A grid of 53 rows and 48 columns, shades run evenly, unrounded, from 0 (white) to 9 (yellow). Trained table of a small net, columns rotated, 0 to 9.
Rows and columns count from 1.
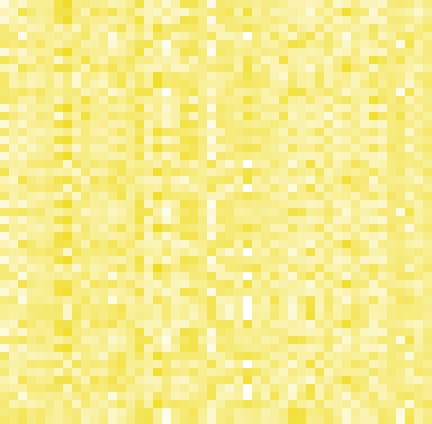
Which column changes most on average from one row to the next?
28
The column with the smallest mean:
24
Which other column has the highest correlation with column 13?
39
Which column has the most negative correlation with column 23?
3
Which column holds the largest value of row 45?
18
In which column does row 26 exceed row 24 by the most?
8
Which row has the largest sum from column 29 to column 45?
13
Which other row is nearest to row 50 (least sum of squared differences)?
38
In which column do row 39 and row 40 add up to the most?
35
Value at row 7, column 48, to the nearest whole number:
5
